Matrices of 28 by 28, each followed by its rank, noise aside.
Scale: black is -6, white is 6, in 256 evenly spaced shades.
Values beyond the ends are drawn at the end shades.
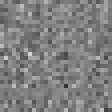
eight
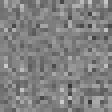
six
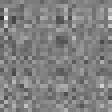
four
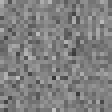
seven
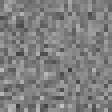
five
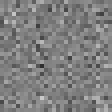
seven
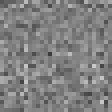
six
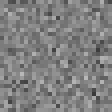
eight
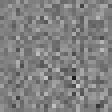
six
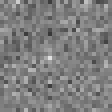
six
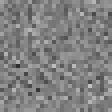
eight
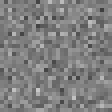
seven
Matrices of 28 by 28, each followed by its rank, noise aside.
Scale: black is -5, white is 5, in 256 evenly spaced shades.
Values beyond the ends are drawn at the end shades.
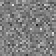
seven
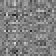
four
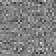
four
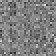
four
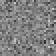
six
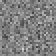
seven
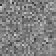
eight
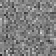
seven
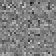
seven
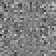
six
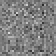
six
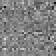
five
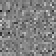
four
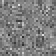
six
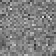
eight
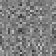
six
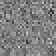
five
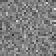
eight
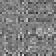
four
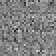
eight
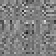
four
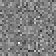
six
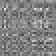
four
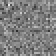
eight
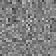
six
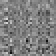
four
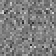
seven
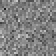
seven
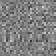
four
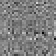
four
